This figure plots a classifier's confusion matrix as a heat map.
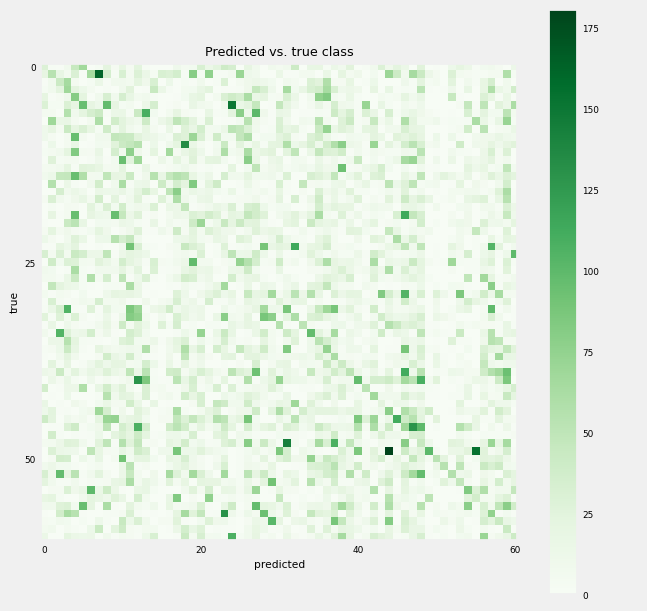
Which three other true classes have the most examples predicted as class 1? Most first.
7, 15, 28
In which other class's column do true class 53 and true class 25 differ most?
19
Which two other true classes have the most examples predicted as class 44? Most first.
49, 58
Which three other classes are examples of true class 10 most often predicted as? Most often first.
18, 38, 42
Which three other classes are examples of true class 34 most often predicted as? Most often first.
2, 20, 37
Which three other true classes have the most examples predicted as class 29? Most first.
58, 53, 32
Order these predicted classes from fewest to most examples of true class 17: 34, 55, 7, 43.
43, 34, 55, 7
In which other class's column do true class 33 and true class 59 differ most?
30
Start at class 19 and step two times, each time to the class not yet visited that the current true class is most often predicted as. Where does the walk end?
47
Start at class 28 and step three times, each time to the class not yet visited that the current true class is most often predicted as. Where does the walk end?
32
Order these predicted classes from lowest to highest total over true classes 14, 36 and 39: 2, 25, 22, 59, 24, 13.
22, 24, 25, 2, 13, 59
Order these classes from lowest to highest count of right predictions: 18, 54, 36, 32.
18, 32, 36, 54
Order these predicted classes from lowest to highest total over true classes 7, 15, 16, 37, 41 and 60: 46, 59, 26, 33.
33, 26, 46, 59
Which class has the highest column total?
46
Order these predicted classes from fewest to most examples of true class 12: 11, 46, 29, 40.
29, 11, 40, 46
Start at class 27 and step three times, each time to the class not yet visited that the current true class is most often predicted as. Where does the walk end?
24
